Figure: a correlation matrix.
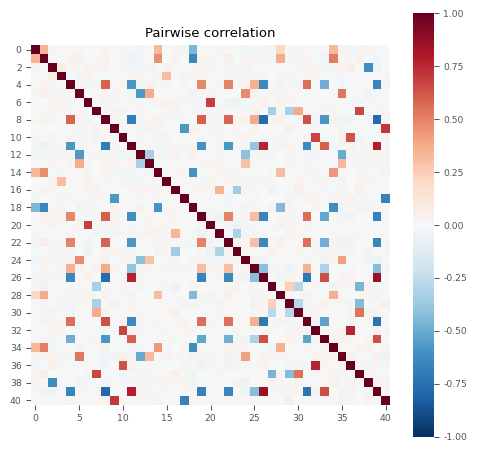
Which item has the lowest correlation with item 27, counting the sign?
37
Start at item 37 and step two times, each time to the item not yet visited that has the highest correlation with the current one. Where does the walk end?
30
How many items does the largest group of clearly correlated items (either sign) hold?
10
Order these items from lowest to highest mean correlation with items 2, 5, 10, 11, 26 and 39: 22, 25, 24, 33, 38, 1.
22, 25, 38, 1, 24, 33
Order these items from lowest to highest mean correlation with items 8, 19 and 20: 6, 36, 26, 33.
26, 33, 36, 6
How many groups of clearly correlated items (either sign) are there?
10
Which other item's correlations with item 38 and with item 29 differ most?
2
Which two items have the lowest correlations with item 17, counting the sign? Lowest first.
40, 9
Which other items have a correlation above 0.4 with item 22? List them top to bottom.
4, 8, 19, 31
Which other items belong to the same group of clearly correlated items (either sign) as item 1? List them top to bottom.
0, 14, 18, 28, 34
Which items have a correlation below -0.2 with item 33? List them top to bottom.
4, 8, 19, 22, 25, 31
